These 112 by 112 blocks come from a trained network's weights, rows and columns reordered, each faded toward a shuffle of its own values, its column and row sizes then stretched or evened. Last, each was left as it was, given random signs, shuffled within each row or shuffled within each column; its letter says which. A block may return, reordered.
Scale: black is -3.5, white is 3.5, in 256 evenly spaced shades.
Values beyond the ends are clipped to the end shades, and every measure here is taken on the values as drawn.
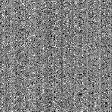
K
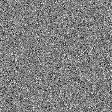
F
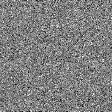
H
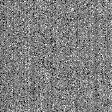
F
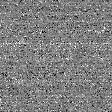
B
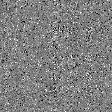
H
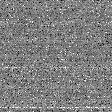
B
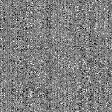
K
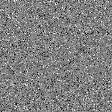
B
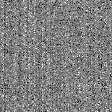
K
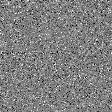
B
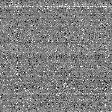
K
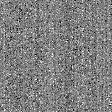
F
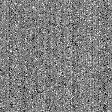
F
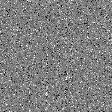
F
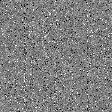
F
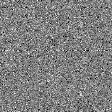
H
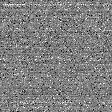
B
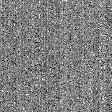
F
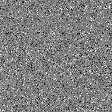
B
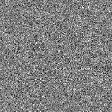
K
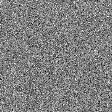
F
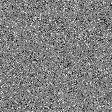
B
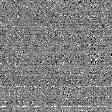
K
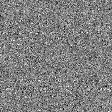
B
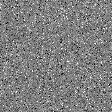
F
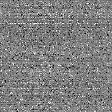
K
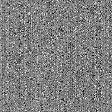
K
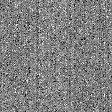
F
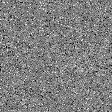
B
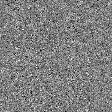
F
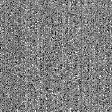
K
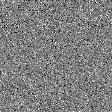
B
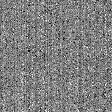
F
